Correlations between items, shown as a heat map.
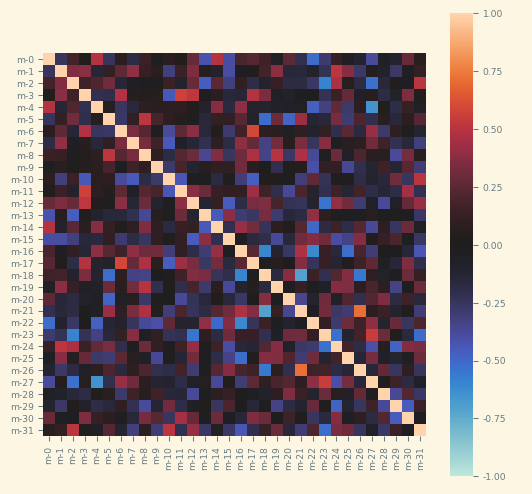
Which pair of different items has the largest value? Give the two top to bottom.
m-21, m-26
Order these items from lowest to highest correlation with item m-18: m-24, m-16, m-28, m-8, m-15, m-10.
m-16, m-8, m-15, m-28, m-10, m-24
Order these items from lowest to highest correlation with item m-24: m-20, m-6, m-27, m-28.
m-27, m-6, m-20, m-28
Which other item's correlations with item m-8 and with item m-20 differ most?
m-5
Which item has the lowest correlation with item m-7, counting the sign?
m-10
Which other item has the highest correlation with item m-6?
m-17
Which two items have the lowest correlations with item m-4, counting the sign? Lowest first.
m-27, m-22
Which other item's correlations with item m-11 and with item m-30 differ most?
m-20
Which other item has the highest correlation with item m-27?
m-23
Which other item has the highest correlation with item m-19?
m-8
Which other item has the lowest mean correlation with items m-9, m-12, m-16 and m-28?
m-22
